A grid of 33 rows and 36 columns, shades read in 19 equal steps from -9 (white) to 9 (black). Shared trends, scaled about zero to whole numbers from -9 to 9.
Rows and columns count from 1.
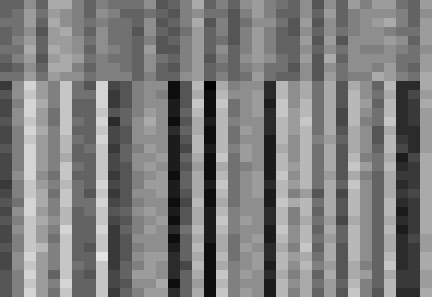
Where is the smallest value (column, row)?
9, 29
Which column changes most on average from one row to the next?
15
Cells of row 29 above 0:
15
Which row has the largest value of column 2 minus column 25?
23
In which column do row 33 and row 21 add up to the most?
18
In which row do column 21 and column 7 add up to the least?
7
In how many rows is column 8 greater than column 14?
24
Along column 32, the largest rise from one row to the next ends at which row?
10
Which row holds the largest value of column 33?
4
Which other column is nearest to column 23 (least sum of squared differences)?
34
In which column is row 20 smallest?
3
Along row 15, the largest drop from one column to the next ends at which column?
19
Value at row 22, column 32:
2
